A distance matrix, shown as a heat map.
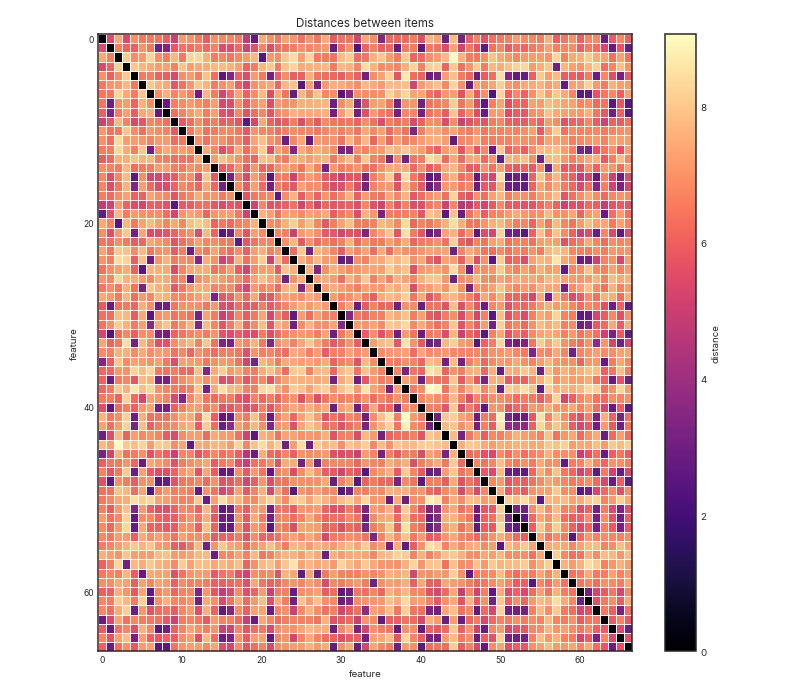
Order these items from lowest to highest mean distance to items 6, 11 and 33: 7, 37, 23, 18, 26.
23, 26, 18, 7, 37
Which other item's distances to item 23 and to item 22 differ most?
44
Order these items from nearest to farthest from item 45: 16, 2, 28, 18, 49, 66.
18, 49, 66, 16, 28, 2
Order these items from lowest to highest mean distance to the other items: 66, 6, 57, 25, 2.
66, 6, 25, 2, 57
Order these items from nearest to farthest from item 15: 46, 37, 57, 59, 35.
37, 59, 46, 35, 57
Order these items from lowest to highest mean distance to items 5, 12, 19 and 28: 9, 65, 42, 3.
9, 65, 42, 3
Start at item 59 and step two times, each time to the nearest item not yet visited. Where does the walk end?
34
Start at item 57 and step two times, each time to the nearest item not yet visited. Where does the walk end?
0
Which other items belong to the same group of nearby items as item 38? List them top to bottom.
13, 36, 50, 55
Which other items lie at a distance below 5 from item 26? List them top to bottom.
11, 23, 44
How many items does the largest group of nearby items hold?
13
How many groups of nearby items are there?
14
